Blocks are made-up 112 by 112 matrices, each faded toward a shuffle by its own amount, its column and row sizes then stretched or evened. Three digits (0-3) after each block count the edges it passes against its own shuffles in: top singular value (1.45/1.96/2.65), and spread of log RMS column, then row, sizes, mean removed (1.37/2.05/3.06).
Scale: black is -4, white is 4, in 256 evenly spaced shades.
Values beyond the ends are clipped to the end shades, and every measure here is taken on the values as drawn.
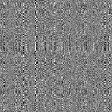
3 3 1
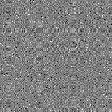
3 0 0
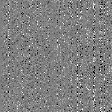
2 3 0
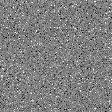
1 1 0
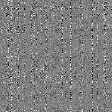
1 3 2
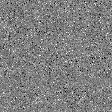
0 0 1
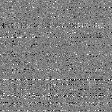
2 1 3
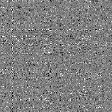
2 2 2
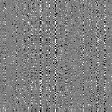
3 3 0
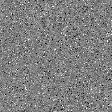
1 1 0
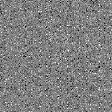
2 2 1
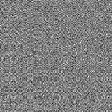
3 1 1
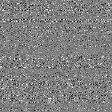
1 0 3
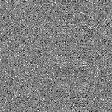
2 0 1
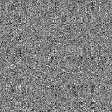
2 1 1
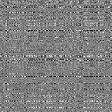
3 1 3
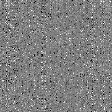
2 2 0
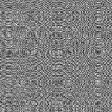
3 2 2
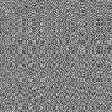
3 1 1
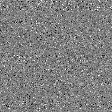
0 0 2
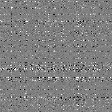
2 2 3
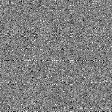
2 1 2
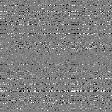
3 0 3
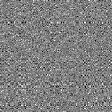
3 1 2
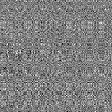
3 1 2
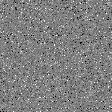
1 0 1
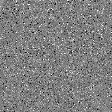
1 1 1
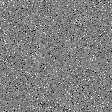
0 0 0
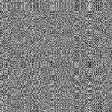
3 3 0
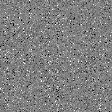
1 2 1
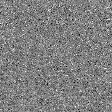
0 0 1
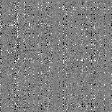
0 3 2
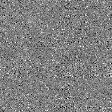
1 1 2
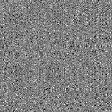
2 1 1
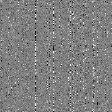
2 3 0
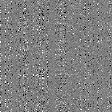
1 3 1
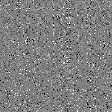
2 2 1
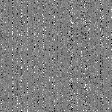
1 3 0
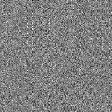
2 2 0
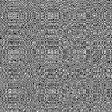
3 1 1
